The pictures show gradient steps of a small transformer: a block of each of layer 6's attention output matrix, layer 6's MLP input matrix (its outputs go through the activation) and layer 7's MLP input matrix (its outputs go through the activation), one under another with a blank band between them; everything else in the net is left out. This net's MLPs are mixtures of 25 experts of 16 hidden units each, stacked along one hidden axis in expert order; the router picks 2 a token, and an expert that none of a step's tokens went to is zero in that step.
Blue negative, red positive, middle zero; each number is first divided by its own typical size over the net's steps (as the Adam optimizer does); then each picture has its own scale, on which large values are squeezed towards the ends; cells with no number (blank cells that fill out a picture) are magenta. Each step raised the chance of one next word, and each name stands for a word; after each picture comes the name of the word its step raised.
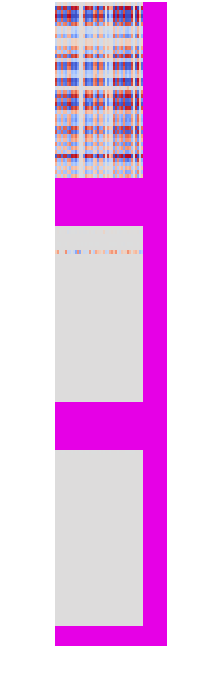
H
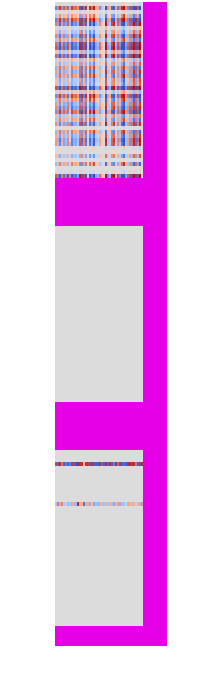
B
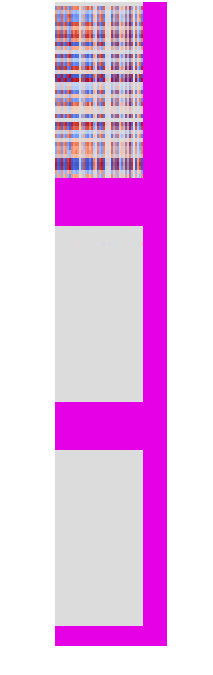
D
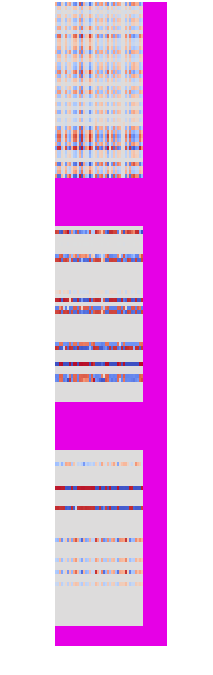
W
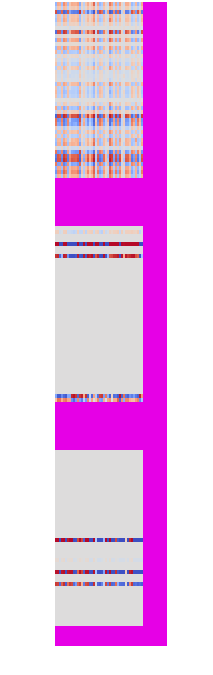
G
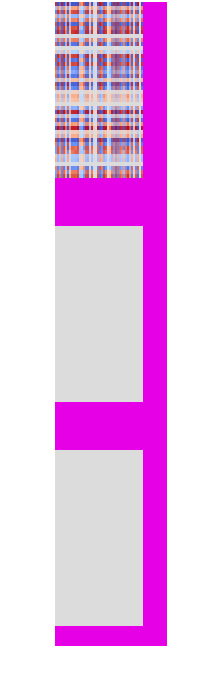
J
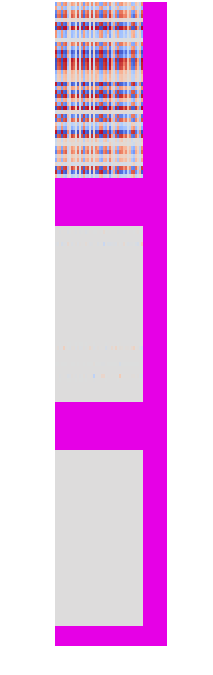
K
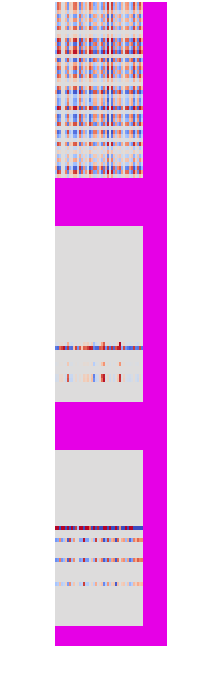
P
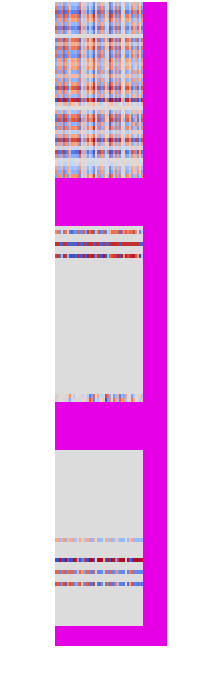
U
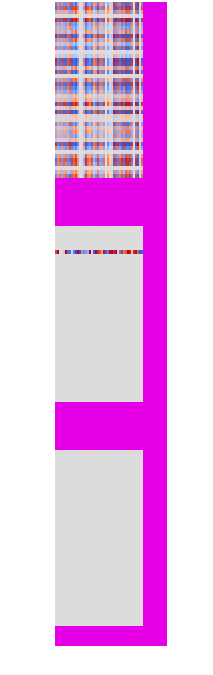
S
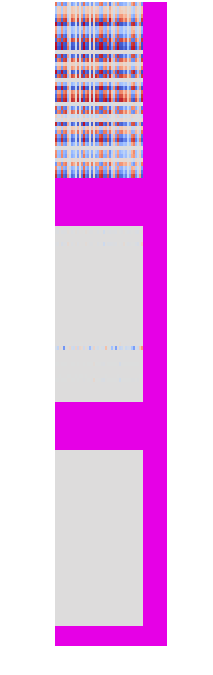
B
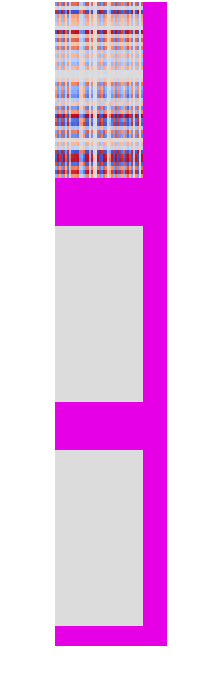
G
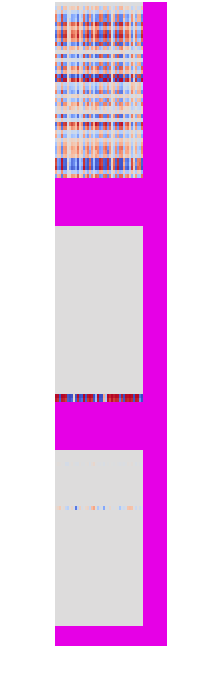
D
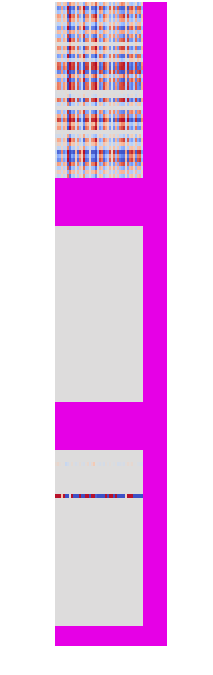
U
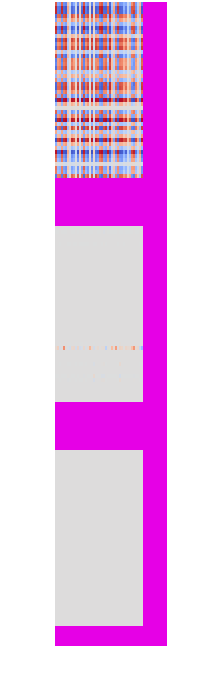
U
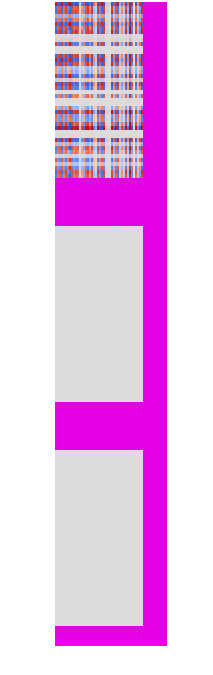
J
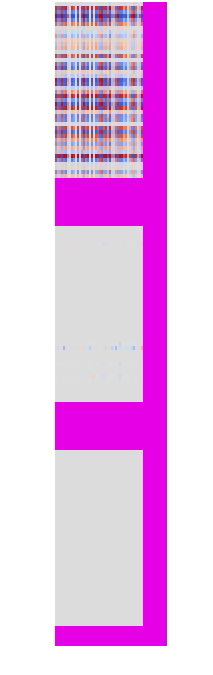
H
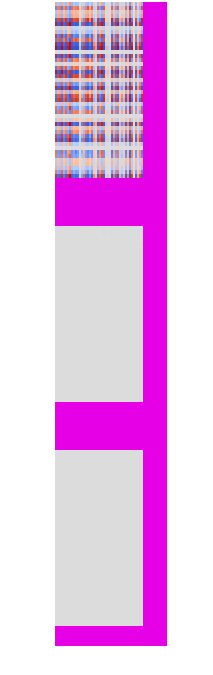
B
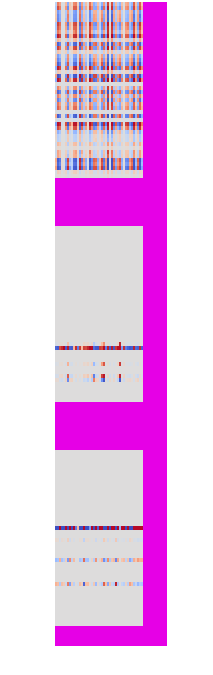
D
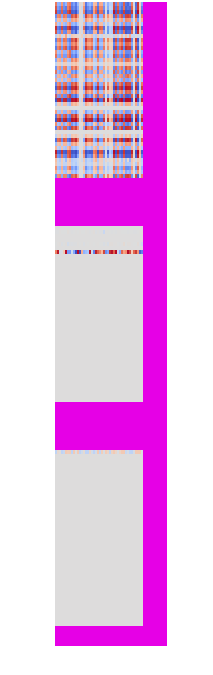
U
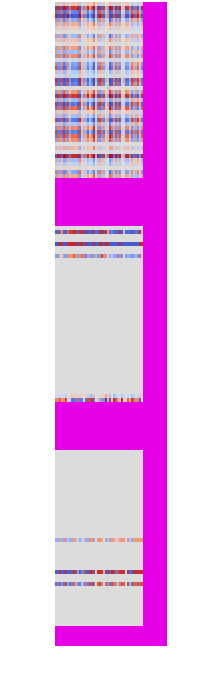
H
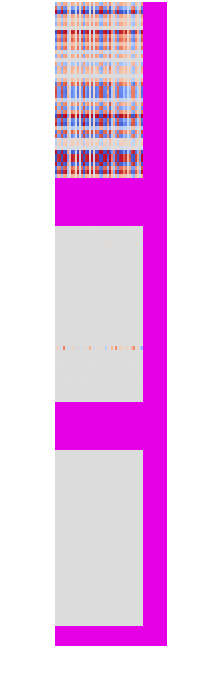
G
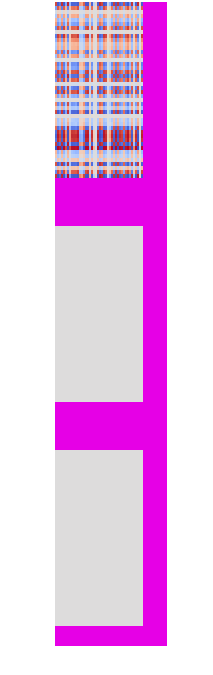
W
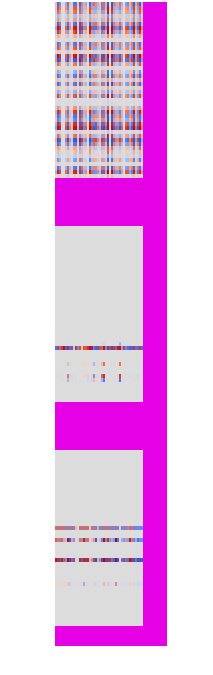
J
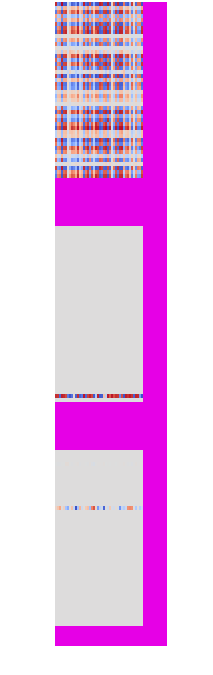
J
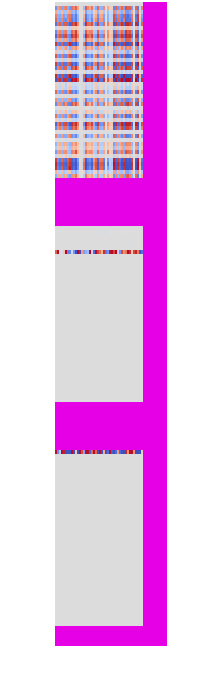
D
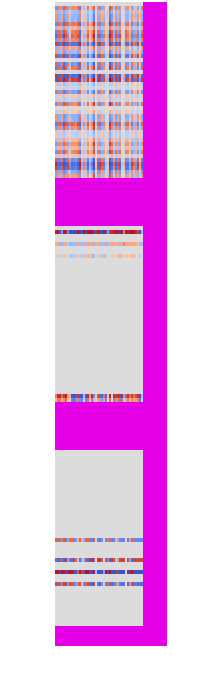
D
